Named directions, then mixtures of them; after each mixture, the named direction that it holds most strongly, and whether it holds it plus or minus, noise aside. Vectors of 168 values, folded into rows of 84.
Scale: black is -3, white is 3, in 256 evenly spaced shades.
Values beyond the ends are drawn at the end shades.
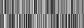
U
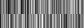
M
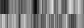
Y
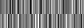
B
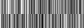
M, minus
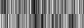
Y, plus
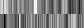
Y, minus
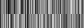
M, plus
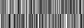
M, minus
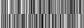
M, minus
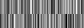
B, minus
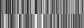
M, plus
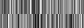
B, minus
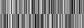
B, minus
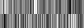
U, minus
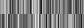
B, plus
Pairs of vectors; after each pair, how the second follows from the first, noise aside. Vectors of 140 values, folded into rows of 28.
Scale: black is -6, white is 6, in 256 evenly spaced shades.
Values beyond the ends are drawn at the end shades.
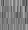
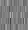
wrapped around, partly zeroed.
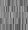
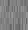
shrunk.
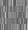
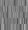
partly zeroed.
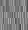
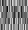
wrapped around, scaled up.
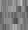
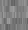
reversed, negated, shrunk.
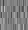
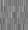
negated, shrunk.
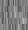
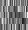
negated, scaled up.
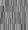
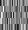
negated, scaled up.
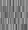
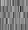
reversed, negated.
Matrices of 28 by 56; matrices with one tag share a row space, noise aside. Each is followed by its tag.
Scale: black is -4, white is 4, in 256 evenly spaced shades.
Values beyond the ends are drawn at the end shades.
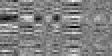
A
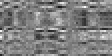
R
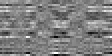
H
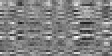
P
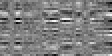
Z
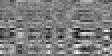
P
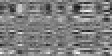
P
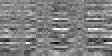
H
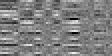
A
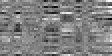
Z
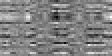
H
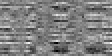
H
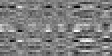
P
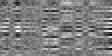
Z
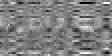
P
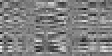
R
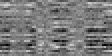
H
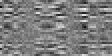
R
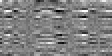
R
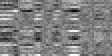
A
